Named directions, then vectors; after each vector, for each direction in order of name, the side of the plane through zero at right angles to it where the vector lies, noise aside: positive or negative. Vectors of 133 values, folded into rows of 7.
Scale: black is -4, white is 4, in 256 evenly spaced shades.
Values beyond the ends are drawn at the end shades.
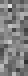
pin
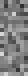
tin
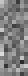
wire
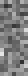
negative, positive, positive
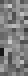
positive, negative, negative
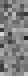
negative, positive, negative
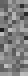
negative, positive, negative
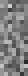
positive, positive, positive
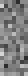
positive, positive, positive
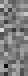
positive, negative, positive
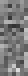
negative, negative, positive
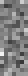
negative, positive, positive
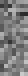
negative, positive, negative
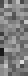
positive, negative, negative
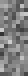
positive, negative, positive
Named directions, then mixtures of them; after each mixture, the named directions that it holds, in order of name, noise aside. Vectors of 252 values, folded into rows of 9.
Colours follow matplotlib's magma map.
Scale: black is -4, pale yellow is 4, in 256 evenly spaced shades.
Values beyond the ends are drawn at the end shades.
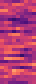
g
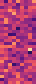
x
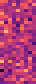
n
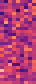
n, x.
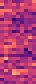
g, n, x.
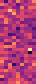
x.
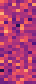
n.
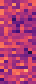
g, n, x.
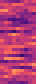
g.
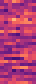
g.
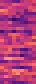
g.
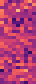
g, n.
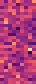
x.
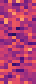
g, n, x.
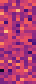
n.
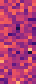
n, x.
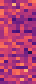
g, n, x.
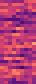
g.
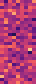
x.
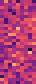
x.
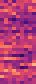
g, x.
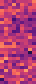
g, n, x.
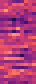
g.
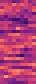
g.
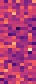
x.
